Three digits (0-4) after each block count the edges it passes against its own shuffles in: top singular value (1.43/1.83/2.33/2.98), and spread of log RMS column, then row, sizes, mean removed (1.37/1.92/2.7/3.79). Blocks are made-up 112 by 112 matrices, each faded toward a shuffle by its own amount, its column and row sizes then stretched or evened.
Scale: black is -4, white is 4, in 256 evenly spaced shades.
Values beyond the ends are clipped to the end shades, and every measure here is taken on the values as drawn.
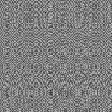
4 2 2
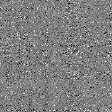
0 2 3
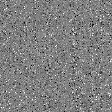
2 2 0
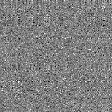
3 1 2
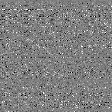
2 0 3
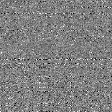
2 0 3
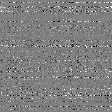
0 1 4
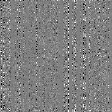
1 4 1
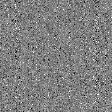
0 3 0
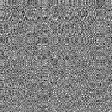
4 1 1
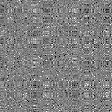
4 2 2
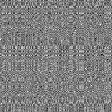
4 0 3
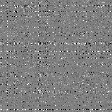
3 2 3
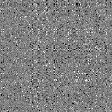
3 2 1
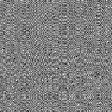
4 2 0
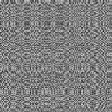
4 3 3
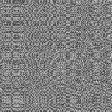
4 1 1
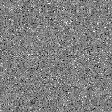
2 0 1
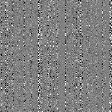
3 4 1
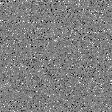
1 0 2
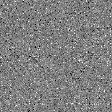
1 1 1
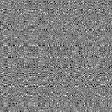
4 0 3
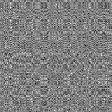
4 2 1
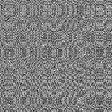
4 0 1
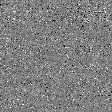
0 0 2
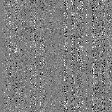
1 4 0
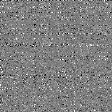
0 2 3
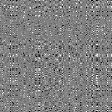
4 3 2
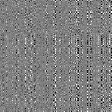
4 4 2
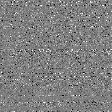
1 1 3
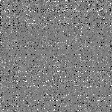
0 2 3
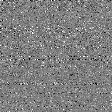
0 0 3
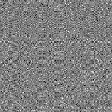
4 1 1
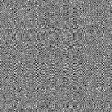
4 2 2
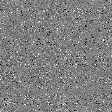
0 1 2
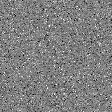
1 0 0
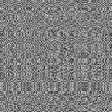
4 1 2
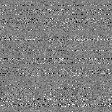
1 1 4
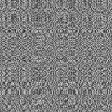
4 2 3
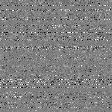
1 0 4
